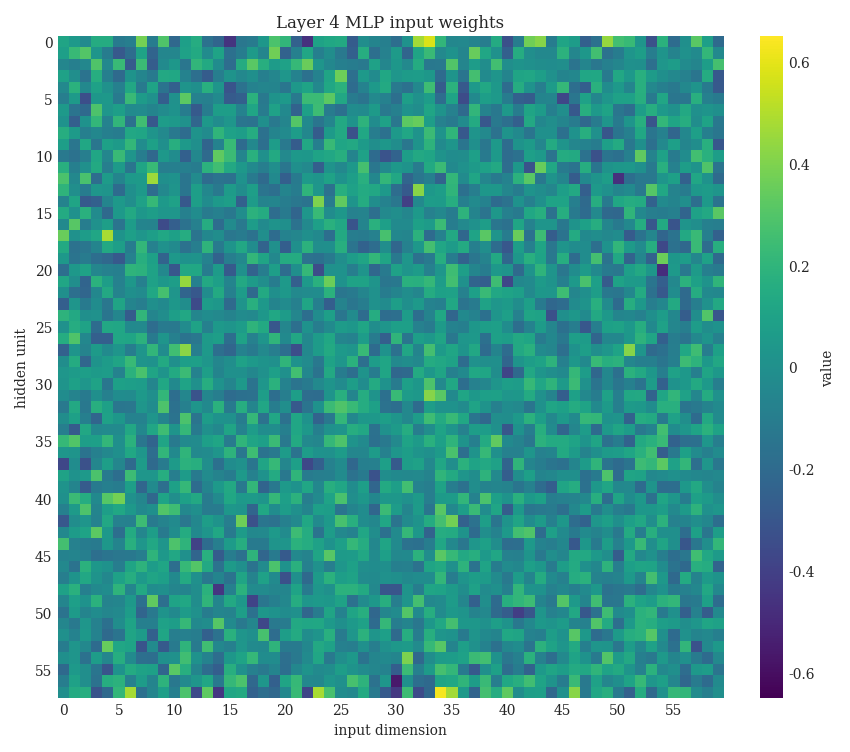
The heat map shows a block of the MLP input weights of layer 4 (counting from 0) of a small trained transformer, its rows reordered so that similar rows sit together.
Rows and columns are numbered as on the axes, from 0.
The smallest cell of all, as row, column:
56, 30
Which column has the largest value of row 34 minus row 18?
54
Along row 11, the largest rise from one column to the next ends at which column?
43
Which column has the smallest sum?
40
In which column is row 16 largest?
1
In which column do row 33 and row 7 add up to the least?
38
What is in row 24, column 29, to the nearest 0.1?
-0.2
